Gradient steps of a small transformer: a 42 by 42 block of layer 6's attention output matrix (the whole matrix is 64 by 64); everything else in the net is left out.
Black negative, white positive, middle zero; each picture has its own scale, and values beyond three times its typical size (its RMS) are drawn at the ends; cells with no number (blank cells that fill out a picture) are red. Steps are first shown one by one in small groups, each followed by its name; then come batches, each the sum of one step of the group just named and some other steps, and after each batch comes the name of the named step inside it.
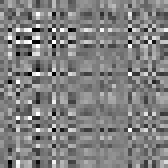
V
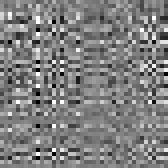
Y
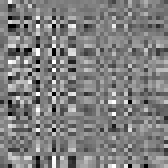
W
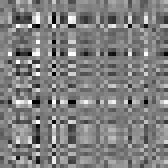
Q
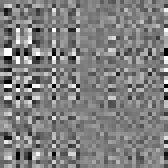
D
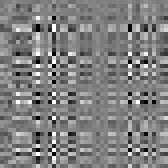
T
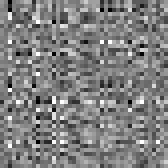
Q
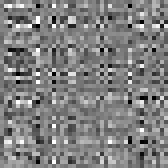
Q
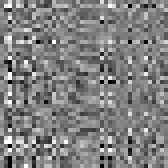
V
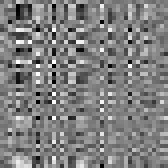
T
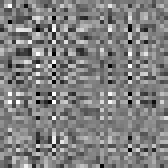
T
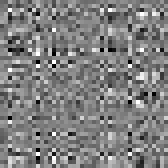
T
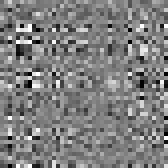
V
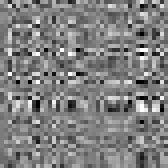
Q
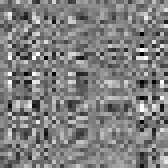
Q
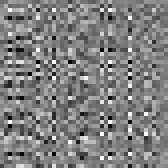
V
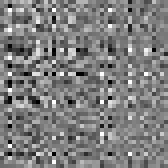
Q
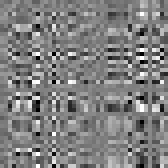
T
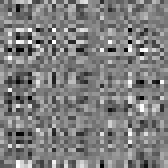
V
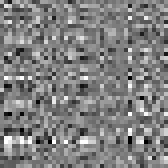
Q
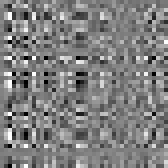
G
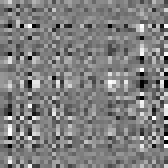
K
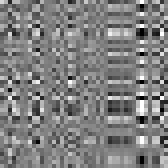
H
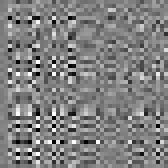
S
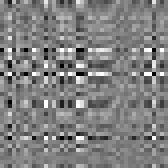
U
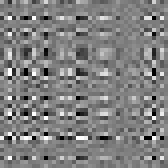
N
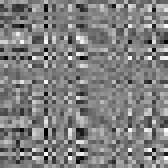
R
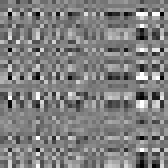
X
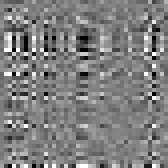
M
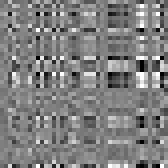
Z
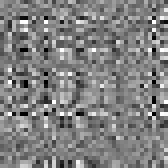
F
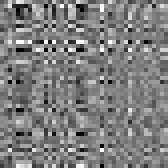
R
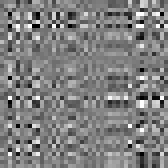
X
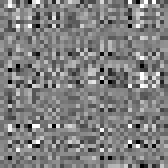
Z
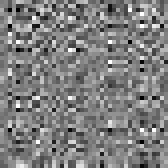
Z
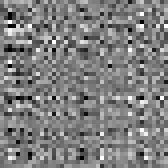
R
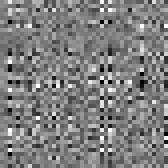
K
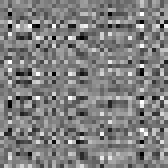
F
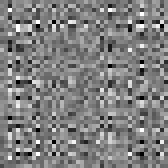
S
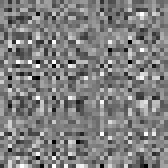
X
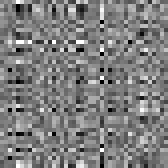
H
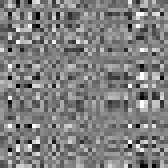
X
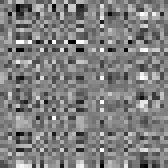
X
